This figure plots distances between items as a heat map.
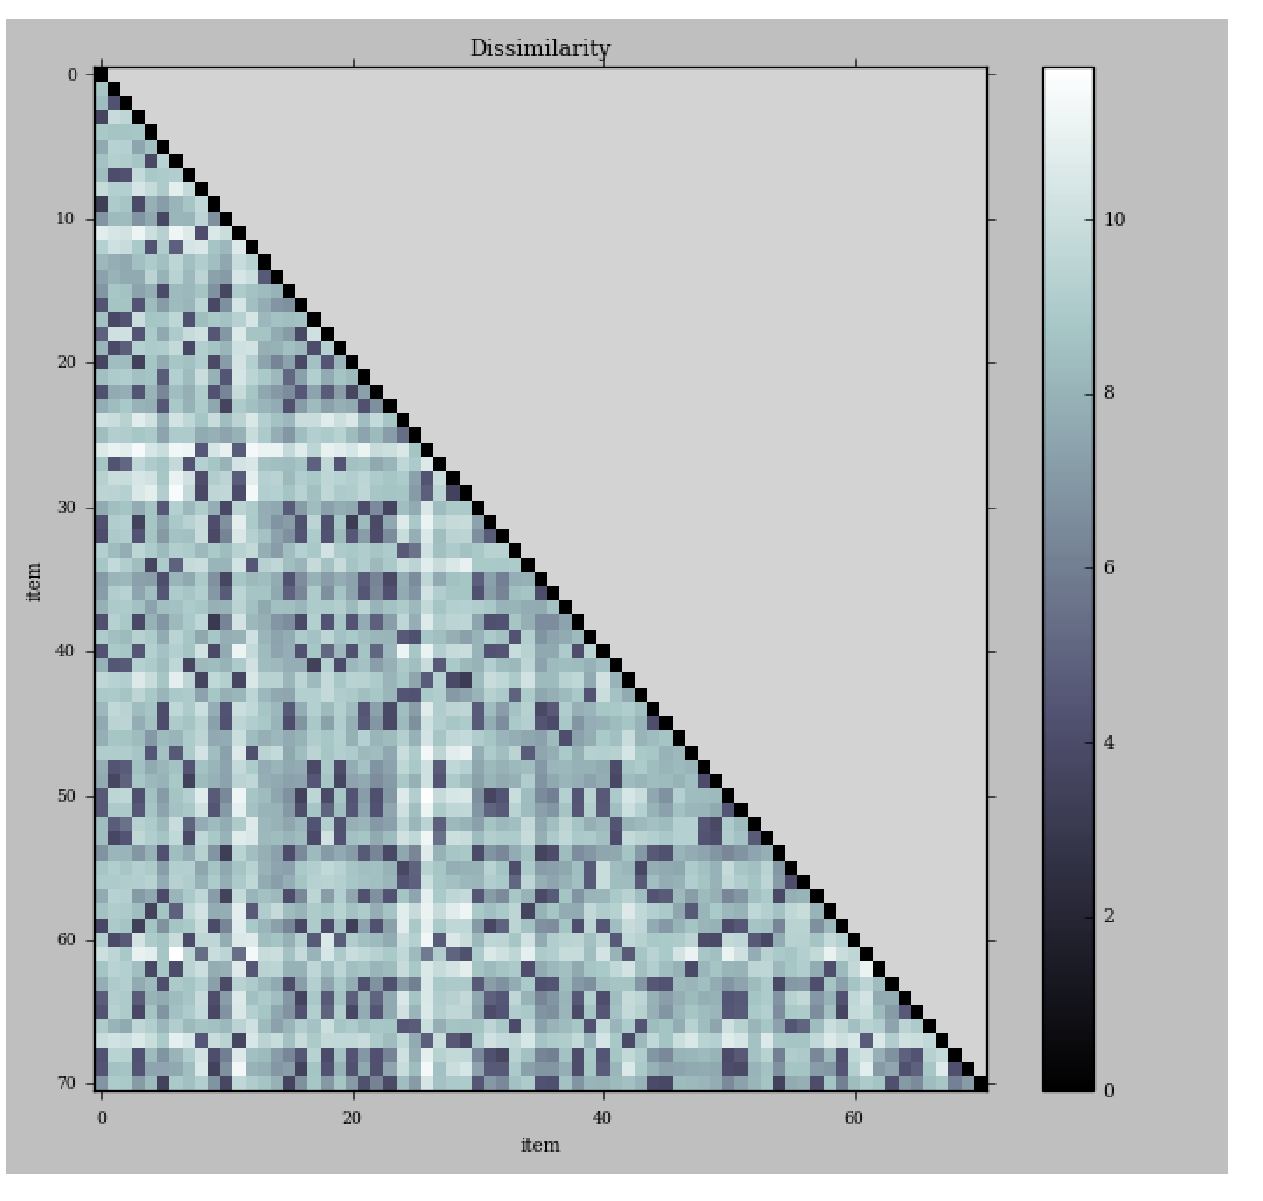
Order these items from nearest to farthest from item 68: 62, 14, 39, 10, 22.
22, 10, 14, 62, 39
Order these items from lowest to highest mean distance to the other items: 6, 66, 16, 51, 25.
16, 51, 25, 66, 6
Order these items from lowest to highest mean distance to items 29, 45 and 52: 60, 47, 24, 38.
60, 38, 24, 47
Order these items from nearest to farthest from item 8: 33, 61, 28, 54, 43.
28, 61, 43, 33, 54
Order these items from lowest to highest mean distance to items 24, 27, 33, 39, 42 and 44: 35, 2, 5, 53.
35, 5, 2, 53
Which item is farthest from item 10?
26
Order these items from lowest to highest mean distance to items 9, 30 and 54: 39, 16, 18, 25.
16, 18, 25, 39
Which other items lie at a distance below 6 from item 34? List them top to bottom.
4, 6, 12, 47, 58, 62
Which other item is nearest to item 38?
9
